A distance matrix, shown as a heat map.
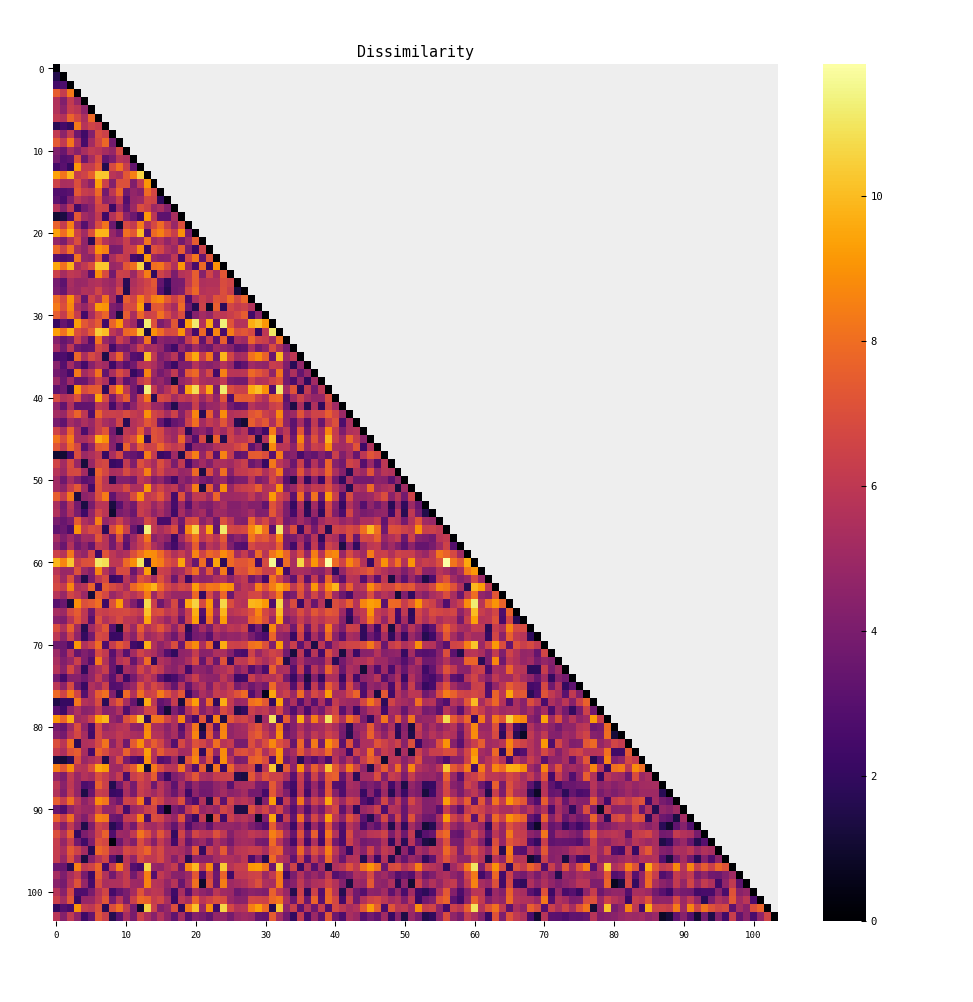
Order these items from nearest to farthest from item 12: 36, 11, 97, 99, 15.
97, 11, 15, 99, 36
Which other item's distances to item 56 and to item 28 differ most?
39
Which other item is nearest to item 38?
17
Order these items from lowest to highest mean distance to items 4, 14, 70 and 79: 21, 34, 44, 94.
94, 34, 44, 21
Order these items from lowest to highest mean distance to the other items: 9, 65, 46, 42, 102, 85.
9, 46, 42, 102, 85, 65
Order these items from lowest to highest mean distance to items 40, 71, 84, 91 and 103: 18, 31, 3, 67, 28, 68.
68, 18, 3, 67, 28, 31
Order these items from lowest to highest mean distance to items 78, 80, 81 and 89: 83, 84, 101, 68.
83, 84, 68, 101
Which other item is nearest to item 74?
36
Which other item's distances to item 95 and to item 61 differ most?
14
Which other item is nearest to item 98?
72
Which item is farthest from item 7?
60
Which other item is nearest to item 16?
90
